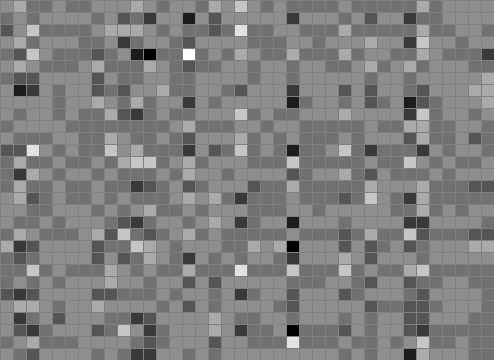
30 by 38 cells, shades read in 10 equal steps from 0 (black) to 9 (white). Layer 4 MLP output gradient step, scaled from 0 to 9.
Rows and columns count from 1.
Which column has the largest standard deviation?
23
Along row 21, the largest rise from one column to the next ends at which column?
24
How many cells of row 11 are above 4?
15
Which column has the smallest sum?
32
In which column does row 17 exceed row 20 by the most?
33
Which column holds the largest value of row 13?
3
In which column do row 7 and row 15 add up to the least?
2
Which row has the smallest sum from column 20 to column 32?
28
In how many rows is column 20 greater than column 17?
11
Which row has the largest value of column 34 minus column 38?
5
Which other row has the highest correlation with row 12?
10
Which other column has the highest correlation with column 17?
1
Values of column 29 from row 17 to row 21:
7 5 5 6 3
